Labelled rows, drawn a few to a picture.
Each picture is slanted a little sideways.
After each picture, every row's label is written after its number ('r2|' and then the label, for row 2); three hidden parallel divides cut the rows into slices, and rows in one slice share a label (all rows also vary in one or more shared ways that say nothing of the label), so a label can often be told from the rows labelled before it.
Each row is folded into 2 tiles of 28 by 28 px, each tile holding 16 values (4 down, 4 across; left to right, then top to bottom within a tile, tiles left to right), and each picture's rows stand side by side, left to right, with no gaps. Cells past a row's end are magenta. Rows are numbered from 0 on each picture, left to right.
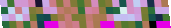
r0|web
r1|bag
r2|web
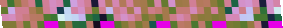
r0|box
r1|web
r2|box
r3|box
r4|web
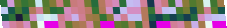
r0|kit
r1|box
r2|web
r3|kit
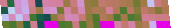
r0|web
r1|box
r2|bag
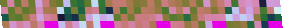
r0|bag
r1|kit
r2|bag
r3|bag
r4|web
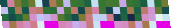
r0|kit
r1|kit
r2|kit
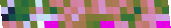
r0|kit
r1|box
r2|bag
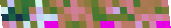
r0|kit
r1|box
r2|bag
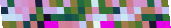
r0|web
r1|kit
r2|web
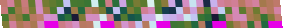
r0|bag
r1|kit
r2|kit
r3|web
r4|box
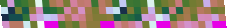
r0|kit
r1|box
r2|kit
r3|bag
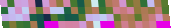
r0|web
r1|kit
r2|bag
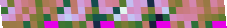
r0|box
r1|web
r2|web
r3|box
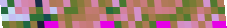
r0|web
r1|bag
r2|box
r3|bag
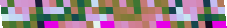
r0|web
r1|kit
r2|bag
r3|web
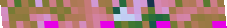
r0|bag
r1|bag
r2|web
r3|box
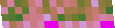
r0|bag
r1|bag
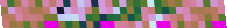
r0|box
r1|web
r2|kit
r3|box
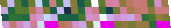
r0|kit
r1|kit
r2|box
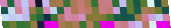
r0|web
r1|box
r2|kit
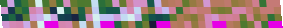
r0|kit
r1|kit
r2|web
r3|bag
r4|box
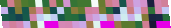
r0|kit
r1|kit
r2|web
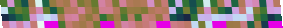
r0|kit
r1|box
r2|bag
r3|kit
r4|web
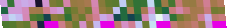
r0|web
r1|bag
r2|kit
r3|bag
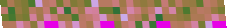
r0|bag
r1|bag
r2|box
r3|bag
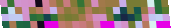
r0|web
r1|bag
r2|kit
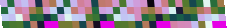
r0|web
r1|web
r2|web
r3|kit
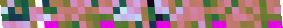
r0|kit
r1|box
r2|web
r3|box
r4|box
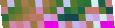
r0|bag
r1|kit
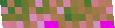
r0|bag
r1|bag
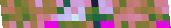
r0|bag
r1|web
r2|box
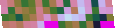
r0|bag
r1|web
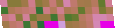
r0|box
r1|bag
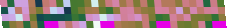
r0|web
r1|kit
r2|box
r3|box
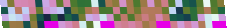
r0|web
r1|kit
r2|bag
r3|kit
